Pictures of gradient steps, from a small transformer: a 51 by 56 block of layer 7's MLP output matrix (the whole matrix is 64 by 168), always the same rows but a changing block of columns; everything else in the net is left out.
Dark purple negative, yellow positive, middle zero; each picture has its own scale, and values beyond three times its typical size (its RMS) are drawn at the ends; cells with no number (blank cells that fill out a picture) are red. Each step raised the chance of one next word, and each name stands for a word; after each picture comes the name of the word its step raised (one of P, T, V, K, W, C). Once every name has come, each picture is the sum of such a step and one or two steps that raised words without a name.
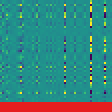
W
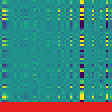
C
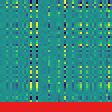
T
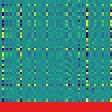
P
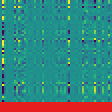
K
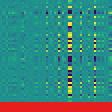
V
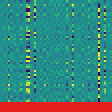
P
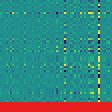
W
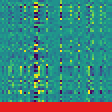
W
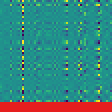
K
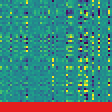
V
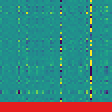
W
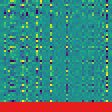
V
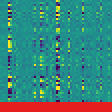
W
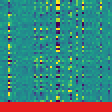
T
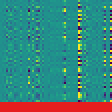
C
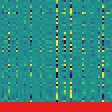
C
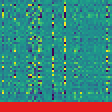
W
